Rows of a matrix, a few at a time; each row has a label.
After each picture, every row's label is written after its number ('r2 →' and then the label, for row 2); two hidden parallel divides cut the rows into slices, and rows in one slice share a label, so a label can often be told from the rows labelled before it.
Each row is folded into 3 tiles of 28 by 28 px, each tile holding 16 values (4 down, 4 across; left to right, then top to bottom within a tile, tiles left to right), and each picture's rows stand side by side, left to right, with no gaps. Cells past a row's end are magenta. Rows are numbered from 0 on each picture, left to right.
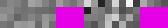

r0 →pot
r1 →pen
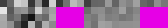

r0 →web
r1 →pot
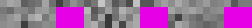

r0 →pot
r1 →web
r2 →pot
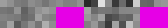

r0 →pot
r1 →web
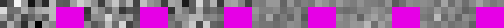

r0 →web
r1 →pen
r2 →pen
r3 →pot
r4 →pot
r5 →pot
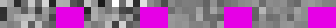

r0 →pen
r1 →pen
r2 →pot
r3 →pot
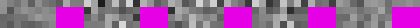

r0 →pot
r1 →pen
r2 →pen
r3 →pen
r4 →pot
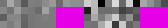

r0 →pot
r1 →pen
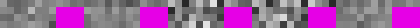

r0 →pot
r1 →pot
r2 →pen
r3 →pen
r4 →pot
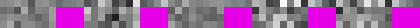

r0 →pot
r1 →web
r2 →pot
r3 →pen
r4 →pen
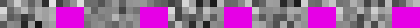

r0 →web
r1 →pot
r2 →web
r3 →web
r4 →web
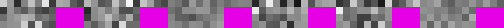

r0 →pen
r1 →pen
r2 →pot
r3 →web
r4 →web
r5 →pot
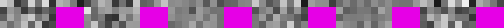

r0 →pen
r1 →web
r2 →pot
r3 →pen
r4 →pot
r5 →pen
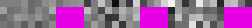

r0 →pot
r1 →web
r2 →pen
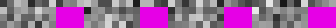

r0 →web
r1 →pen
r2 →pen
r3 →web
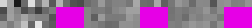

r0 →pen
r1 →pot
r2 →pot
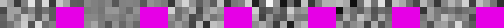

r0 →pen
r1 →pot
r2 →web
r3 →web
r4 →pen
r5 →pen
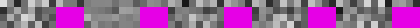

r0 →pen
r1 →pot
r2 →pen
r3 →pen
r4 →pen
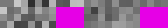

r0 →web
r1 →pot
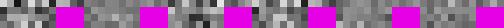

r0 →pen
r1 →pot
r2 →web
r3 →pen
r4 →pot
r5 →pot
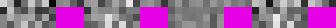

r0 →pen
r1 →pen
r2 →pot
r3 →pen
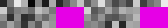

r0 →web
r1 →web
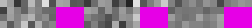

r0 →pen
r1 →web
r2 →pot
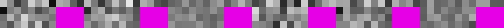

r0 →pen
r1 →pen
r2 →pot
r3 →web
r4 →pen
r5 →pot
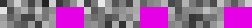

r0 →web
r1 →web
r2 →web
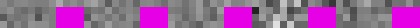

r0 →pot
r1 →pot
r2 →pot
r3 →pen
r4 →pot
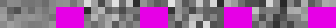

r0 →pot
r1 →pen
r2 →pen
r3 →web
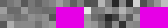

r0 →pot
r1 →web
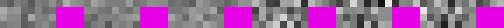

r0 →pot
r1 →pot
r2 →pot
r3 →pen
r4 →web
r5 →web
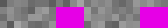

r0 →pot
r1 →pot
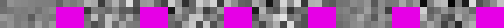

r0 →pot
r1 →pen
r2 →pen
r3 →pen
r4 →pot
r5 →web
